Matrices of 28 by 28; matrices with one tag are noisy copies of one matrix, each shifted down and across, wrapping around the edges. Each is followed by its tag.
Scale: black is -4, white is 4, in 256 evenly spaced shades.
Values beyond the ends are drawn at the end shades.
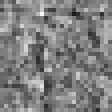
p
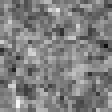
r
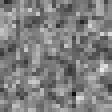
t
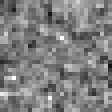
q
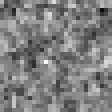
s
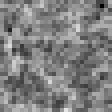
r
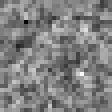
s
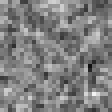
q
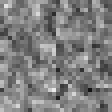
p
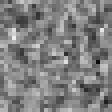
t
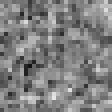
q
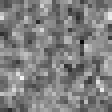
t
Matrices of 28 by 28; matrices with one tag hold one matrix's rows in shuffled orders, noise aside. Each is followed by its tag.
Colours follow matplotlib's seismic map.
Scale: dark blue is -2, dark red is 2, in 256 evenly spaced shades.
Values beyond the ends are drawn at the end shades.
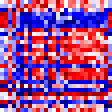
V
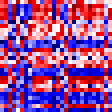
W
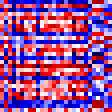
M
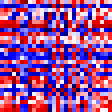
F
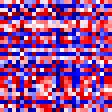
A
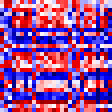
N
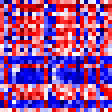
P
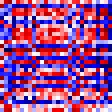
N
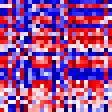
W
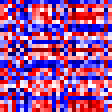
W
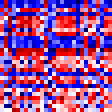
P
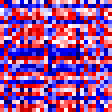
P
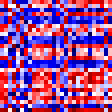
W
